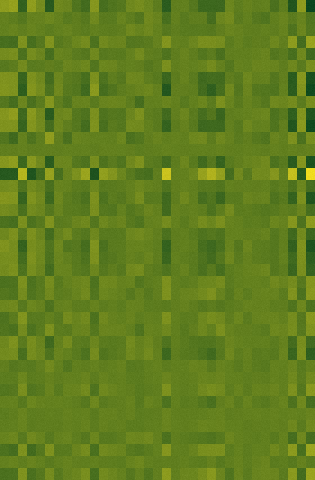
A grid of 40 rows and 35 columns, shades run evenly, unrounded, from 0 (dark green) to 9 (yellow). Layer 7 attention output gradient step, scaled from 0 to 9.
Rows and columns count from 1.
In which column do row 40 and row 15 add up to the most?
35
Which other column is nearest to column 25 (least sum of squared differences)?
23
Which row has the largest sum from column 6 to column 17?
15
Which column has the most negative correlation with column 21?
32
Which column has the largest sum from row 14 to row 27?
2
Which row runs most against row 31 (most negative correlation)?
39
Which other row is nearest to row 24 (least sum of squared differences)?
33
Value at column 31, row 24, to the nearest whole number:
4
